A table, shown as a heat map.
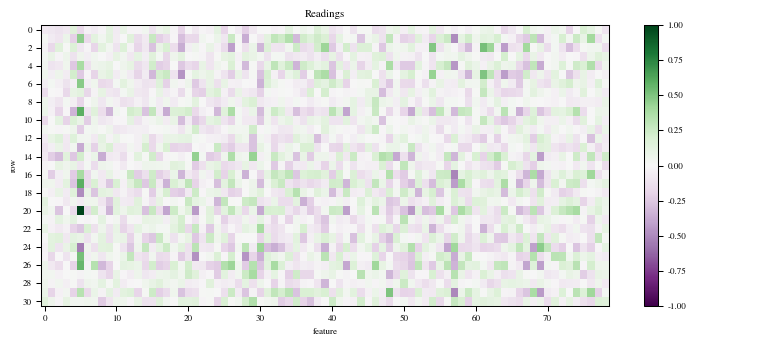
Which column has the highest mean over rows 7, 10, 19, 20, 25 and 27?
5
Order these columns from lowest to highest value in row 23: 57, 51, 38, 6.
6, 51, 38, 57
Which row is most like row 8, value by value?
11
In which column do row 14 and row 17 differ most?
21
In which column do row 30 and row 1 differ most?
57
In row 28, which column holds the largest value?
50
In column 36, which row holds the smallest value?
19
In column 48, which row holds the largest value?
29
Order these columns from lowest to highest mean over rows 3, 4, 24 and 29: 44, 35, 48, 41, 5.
35, 44, 41, 5, 48
